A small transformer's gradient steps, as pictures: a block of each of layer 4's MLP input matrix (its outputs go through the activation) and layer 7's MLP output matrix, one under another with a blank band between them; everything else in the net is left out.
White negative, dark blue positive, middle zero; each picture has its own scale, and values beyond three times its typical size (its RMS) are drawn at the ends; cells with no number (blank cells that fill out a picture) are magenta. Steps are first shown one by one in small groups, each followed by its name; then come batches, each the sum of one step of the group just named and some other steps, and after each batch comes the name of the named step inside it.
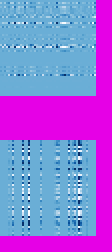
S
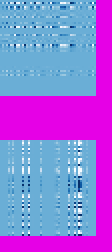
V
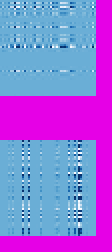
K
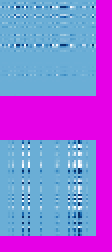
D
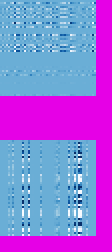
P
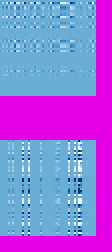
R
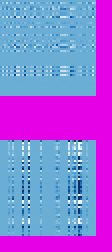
R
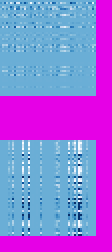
V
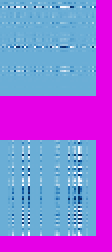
K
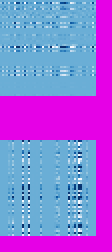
P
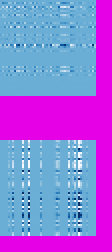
D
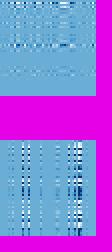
K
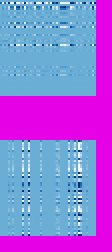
V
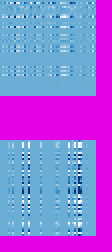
R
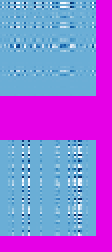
K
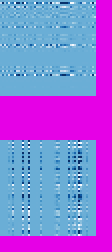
S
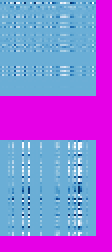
V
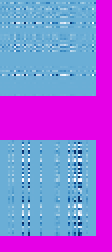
P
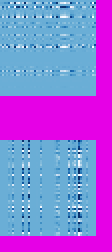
S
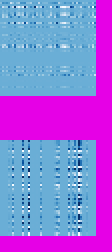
S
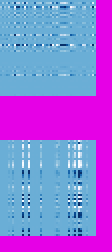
D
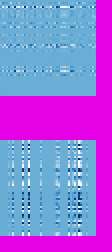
S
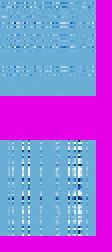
P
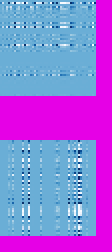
P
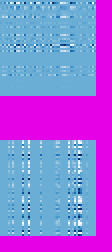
R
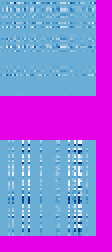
P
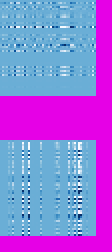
V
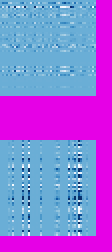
K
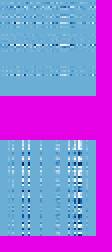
V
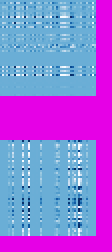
P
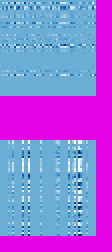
V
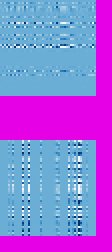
S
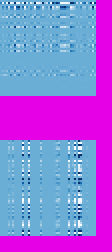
R
